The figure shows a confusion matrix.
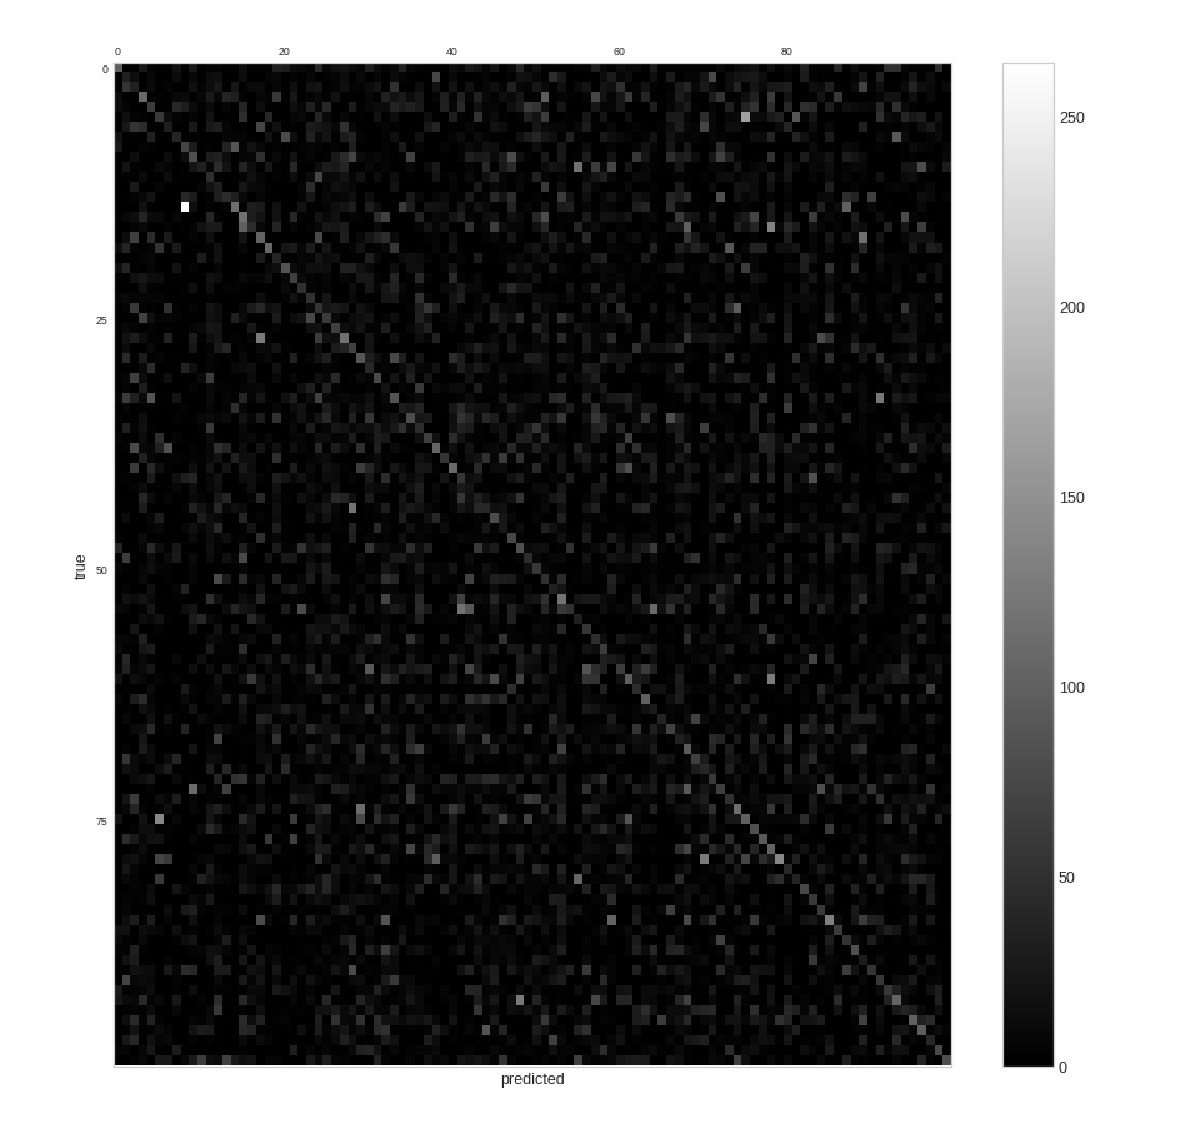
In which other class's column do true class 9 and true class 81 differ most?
55
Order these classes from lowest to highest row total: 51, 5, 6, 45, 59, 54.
45, 59, 6, 51, 5, 54
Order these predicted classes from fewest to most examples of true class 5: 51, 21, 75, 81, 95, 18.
21, 95, 18, 51, 81, 75
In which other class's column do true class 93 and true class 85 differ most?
48
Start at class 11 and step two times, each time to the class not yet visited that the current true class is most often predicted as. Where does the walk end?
74
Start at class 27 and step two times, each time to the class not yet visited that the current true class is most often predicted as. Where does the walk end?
89
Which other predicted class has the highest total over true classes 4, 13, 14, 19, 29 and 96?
8
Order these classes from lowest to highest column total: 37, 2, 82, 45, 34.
34, 37, 82, 2, 45
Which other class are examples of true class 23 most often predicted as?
36
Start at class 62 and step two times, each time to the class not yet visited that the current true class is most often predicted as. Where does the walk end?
52
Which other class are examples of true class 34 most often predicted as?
80
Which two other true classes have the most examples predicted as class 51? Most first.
3, 15
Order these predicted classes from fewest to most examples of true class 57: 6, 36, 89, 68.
6, 36, 89, 68
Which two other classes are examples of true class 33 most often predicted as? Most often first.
91, 4
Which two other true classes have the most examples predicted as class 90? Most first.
13, 72
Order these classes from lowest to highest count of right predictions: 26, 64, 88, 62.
64, 62, 26, 88
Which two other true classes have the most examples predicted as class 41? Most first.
54, 53
